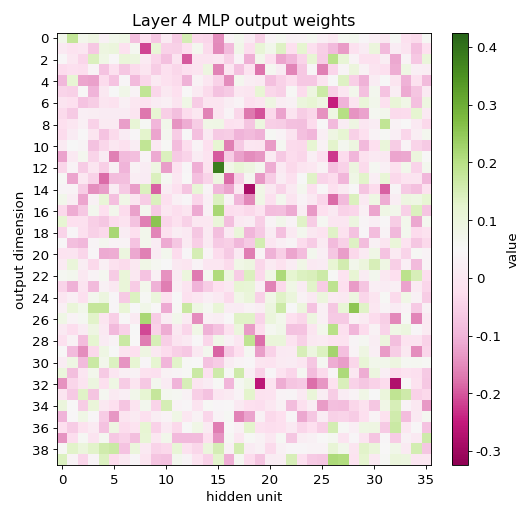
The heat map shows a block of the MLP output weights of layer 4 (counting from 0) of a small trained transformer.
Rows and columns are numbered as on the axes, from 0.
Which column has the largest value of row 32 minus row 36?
15
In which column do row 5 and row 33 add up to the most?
8
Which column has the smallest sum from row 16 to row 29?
10
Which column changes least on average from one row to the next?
11
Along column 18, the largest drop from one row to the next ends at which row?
14
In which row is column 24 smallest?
32
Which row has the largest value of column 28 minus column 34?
25
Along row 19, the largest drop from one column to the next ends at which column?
29
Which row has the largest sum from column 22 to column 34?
22
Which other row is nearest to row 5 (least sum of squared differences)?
19
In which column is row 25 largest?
28
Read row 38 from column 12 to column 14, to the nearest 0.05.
0 -0.05 0.1
